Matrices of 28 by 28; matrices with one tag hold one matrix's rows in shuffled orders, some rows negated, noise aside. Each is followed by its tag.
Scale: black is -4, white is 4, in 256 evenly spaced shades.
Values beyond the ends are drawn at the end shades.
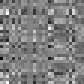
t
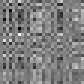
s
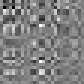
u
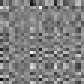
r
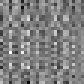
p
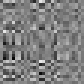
u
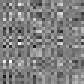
s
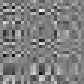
u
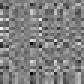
r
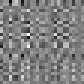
p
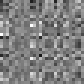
r
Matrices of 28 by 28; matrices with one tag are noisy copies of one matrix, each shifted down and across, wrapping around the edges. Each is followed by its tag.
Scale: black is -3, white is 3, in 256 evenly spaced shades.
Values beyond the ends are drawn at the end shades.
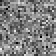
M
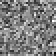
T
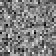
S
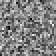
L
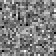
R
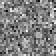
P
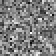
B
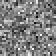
M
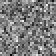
B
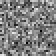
R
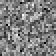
S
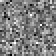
P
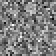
L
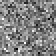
T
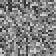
B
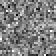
B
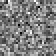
P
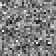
M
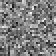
M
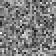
P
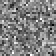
T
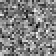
S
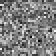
M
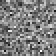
T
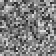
S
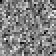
S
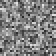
P
